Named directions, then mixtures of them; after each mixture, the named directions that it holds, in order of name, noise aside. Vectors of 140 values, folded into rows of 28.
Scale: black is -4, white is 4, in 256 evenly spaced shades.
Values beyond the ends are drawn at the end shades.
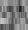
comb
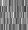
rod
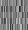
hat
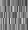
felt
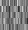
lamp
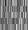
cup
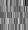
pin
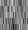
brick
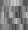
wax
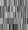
brick, lamp, rod.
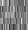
brick, rod.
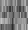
comb.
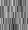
brick.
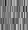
cup.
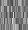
brick, rod.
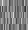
rod.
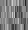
brick, pin, wax.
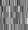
lamp.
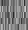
rod.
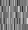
lamp.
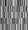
cup.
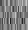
felt.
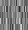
hat, lamp, pin.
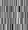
hat, lamp.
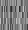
hat.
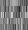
cup, felt, wax.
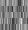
brick, comb, cup.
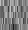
brick.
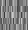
cup, rod.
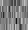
hat, rod, wax.
